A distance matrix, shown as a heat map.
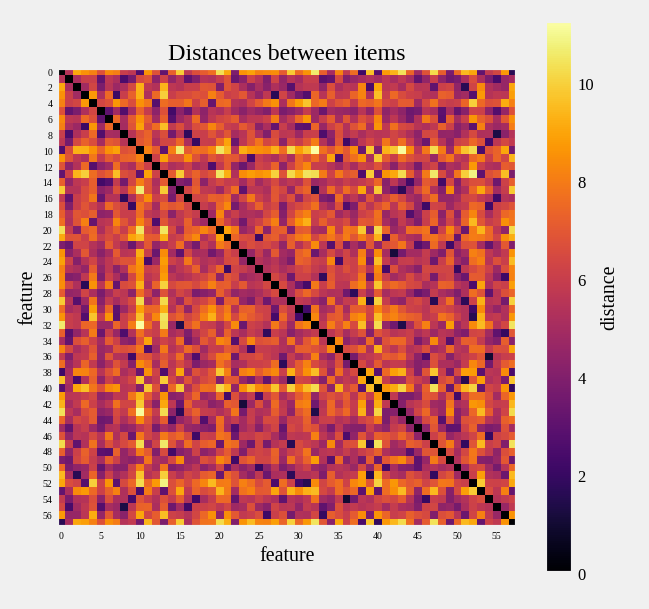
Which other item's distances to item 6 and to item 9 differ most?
17
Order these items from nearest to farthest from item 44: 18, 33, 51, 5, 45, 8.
18, 5, 45, 8, 33, 51
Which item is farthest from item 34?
11
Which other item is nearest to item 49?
22
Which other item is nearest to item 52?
31
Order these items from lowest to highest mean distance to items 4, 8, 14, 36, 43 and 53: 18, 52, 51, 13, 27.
18, 51, 13, 27, 52
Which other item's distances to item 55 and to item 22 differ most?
8
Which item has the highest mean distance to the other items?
10
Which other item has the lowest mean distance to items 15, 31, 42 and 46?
23
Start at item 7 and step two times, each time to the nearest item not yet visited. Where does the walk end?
27
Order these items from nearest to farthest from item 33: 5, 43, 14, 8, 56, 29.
56, 8, 5, 29, 14, 43
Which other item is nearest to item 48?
14
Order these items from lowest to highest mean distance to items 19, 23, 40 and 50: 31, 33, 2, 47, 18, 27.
18, 33, 2, 47, 27, 31
